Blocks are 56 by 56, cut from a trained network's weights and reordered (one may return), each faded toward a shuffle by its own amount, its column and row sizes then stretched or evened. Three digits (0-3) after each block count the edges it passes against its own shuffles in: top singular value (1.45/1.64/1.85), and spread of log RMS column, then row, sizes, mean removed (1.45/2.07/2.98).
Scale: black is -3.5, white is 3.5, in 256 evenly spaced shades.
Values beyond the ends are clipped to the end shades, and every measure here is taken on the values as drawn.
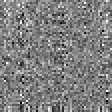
2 2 0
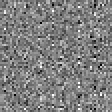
2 2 0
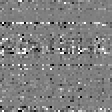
2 1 3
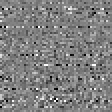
0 1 3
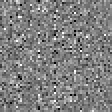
0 2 0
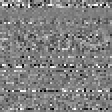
0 0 3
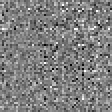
0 2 1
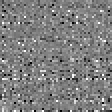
2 1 2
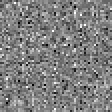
1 2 0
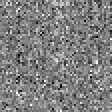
2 2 0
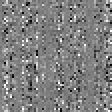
1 3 0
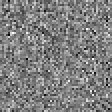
0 1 0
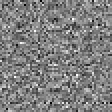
3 0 1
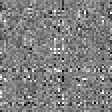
2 2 2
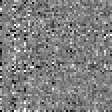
2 2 1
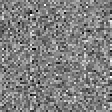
0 1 0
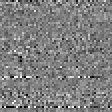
2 0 2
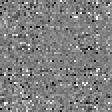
1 1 2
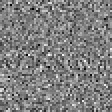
2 0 1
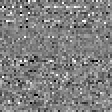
1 0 2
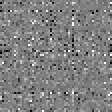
1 2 2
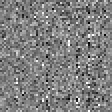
1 2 0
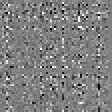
2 3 2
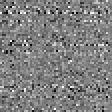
2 1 2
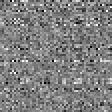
3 0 2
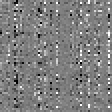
2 3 1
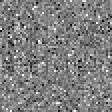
0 0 0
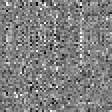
2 2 0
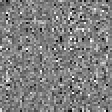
1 2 1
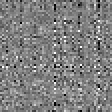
3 2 1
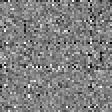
0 1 2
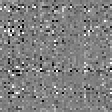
1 2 2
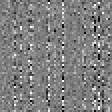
3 3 0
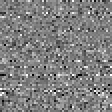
2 0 2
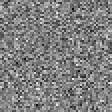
3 0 0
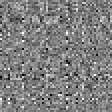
1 1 2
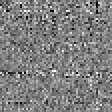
0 1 2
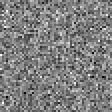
2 0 0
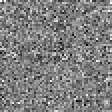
0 0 1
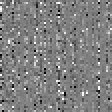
0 3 0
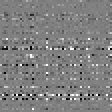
3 1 3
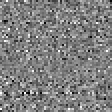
0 0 2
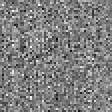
2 1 0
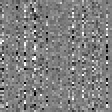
3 3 0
